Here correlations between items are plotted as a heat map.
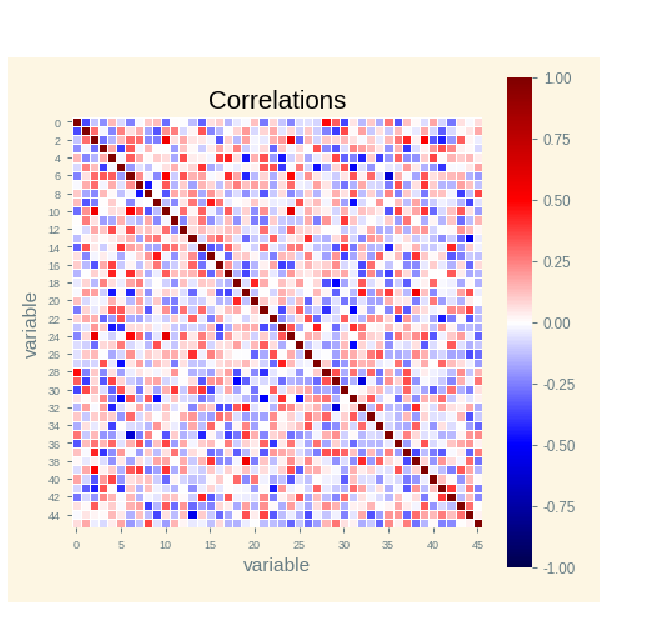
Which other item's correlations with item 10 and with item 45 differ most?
24
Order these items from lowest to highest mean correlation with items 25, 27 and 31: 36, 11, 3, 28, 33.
11, 36, 28, 33, 3
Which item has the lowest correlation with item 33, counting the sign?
44
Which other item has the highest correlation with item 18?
20
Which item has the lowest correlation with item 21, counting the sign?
31
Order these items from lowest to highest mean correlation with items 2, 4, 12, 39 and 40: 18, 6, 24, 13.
13, 18, 24, 6
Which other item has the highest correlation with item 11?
30
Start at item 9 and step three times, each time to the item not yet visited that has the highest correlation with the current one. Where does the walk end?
19
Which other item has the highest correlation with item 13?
26
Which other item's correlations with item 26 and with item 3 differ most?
22
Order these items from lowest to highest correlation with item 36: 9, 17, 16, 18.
18, 16, 9, 17
